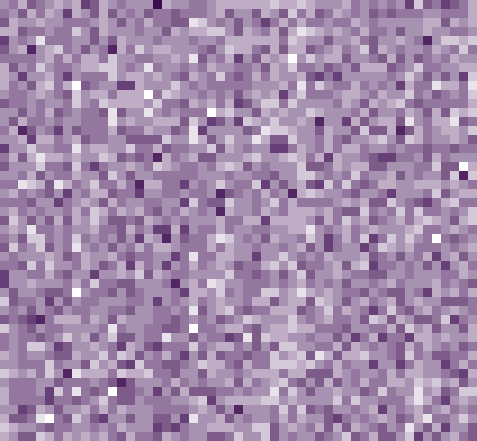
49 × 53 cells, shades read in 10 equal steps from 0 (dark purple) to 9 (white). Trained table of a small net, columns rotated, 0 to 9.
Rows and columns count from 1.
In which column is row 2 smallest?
8
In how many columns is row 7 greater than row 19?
21
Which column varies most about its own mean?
13
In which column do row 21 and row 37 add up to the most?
22
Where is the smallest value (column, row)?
18, 1
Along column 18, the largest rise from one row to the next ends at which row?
19
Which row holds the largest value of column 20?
10
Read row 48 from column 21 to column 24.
4 5 5 6
